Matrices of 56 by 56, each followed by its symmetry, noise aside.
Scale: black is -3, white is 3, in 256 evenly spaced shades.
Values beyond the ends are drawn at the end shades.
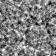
antisymmetric.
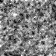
symmetric.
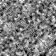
symmetric.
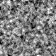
no symmetry.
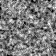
no symmetry.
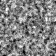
no symmetry.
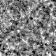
antisymmetric.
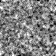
no symmetry.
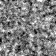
antisymmetric.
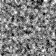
no symmetry.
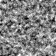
no symmetry.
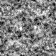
same after a half turn.
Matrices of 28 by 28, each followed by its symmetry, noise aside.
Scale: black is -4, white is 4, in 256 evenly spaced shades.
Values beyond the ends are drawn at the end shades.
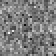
mirrored top to bottom.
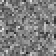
mirrored top to bottom.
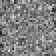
same after a half turn.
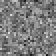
same after a half turn.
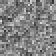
symmetric.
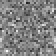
mirrored left to right.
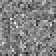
symmetric.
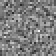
same after a half turn.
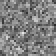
symmetric across the other diagonal.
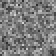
symmetric.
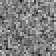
symmetric across the other diagonal.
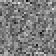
same after a half turn.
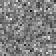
same after a half turn.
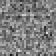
mirrored left to right.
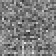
mirrored left to right.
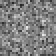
mirrored top to bottom.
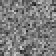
same after a half turn.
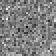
symmetric.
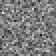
same after a half turn.
